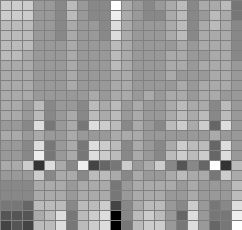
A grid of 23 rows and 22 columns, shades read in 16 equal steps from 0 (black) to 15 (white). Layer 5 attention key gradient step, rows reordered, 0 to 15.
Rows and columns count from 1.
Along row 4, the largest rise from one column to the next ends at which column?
11
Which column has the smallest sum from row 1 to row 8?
22
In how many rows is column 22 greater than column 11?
6
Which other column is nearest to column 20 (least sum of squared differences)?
12
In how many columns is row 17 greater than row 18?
10
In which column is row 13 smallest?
20
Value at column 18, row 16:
11
